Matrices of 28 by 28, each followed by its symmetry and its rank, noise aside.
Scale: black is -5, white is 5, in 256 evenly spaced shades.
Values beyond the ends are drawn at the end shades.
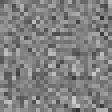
no symmetry, rank eight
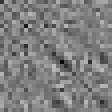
symmetric, rank four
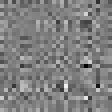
antisymmetric, rank four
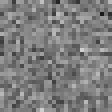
no symmetry, rank eight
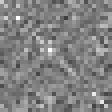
symmetric, rank six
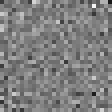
no symmetry, rank eight
